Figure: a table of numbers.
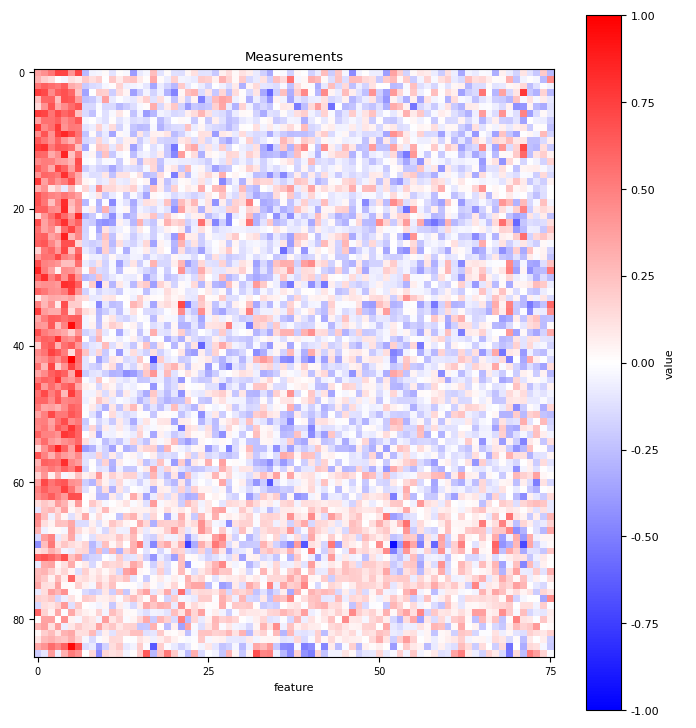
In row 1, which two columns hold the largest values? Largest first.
37, 75
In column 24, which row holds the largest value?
22
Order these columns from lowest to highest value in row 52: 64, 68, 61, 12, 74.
64, 61, 74, 12, 68
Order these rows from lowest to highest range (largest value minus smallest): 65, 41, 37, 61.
65, 61, 41, 37
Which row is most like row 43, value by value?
23
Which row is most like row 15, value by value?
57
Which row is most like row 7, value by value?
27
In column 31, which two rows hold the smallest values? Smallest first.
37, 62
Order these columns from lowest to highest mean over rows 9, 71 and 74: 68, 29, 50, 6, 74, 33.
33, 50, 29, 74, 68, 6
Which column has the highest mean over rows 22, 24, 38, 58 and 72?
4
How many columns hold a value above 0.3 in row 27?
7
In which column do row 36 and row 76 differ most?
21
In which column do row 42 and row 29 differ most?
69
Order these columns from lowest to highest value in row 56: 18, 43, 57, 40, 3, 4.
18, 57, 43, 40, 4, 3
